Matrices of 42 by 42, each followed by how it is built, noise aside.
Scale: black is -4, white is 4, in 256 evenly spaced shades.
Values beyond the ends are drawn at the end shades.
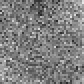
smooth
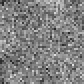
smooth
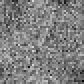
smooth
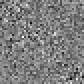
block diagonal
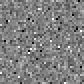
sparse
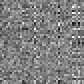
low rank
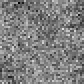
smooth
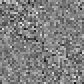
block diagonal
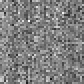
blocks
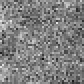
smooth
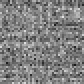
blocks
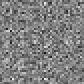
low rank
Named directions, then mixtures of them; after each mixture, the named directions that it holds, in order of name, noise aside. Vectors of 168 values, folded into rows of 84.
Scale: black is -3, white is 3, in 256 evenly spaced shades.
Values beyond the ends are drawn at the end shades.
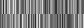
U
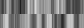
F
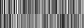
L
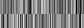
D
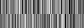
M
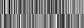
D, L, M.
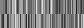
D, U.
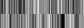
F, L, M.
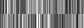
F, U.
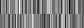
M.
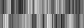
F.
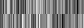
F, U.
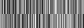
U.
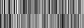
L.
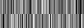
D.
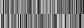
D, L, M.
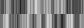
F.
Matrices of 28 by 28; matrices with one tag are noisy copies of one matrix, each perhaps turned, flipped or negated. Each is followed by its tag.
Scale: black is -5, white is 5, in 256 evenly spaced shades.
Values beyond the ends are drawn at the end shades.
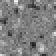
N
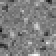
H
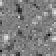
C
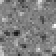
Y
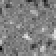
H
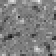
C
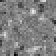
N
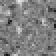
H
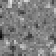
H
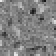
N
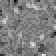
N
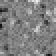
H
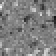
H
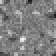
Y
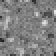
N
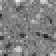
C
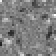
N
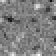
C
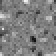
Y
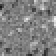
H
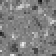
N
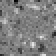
N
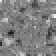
N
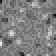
N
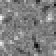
C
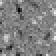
C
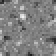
Y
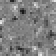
N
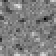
C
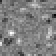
N
